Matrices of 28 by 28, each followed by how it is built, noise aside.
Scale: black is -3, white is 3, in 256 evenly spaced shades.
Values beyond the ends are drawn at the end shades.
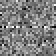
uneven rows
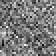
Toeplitz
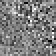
upper triangular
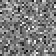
noise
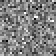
noise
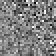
upper triangular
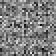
blocks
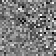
upper triangular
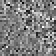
upper triangular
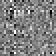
low rank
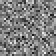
repeating rows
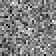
noise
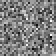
repeating rows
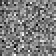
noise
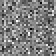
repeating rows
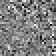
upper triangular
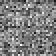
blocks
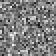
noise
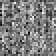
blocks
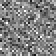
Toeplitz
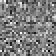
low rank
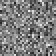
repeating rows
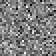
noise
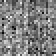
blocks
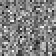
blocks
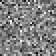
noise
